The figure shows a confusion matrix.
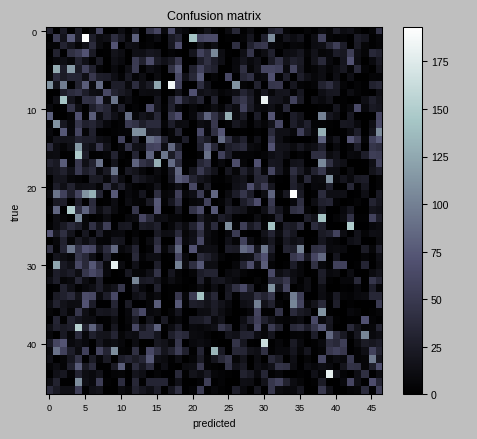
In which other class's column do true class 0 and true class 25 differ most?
42
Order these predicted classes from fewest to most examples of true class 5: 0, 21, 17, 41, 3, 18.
0, 41, 17, 21, 18, 3
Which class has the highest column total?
4
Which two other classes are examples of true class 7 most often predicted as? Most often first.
17, 15
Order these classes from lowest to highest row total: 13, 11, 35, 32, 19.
32, 19, 35, 13, 11
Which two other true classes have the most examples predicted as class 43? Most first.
10, 14
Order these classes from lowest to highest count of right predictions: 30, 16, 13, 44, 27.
44, 27, 30, 16, 13
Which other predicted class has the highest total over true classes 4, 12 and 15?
14
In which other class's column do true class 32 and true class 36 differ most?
38
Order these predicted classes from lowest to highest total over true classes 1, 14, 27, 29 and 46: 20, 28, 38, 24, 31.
28, 24, 20, 31, 38
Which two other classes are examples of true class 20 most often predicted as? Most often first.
28, 30
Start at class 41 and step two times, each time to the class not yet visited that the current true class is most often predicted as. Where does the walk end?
3
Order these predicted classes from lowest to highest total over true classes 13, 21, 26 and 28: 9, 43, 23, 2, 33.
43, 33, 23, 9, 2
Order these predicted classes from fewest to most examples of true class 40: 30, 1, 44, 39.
44, 39, 1, 30
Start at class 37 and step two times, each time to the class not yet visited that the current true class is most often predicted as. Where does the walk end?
39
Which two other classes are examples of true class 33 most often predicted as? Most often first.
31, 27
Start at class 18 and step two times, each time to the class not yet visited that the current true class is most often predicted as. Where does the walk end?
30
